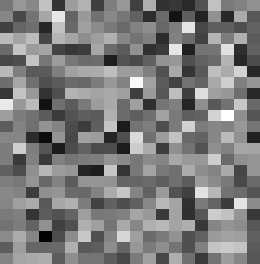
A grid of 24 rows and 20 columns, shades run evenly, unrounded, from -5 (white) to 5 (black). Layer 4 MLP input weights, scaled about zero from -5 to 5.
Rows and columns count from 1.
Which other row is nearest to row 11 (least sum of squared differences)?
23
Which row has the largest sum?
6
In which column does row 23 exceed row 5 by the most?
14
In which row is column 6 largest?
5
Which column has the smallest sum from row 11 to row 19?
17
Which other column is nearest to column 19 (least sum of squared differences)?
1
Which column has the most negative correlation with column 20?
8
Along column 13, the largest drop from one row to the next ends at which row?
21
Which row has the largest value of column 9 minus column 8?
13
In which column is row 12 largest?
10
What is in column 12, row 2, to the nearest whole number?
3
